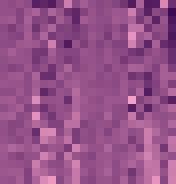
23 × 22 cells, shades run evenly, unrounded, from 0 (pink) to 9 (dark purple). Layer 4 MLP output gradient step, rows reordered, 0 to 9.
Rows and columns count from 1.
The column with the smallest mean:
17
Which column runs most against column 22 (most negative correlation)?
4
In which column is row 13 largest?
22
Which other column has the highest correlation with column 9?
21
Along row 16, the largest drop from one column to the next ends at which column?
9
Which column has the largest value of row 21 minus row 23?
7
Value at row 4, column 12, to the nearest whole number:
5
